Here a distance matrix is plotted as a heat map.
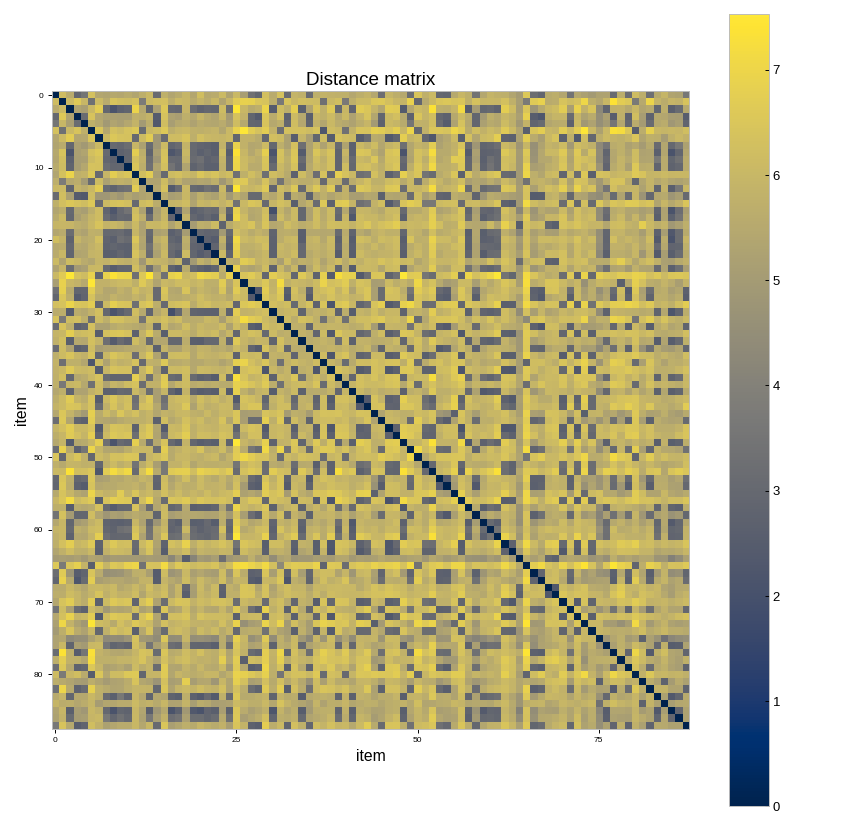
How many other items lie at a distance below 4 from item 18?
4
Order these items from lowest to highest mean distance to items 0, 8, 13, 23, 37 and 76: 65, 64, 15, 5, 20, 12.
20, 64, 12, 5, 65, 15
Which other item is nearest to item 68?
69
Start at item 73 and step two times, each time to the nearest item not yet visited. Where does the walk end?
55
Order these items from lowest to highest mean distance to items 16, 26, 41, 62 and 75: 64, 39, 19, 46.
19, 39, 64, 46
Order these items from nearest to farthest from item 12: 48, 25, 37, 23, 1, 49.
37, 1, 23, 48, 49, 25
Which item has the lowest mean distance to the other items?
85
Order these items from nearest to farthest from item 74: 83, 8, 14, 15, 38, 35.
38, 15, 14, 35, 83, 8
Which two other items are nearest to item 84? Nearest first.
81, 75
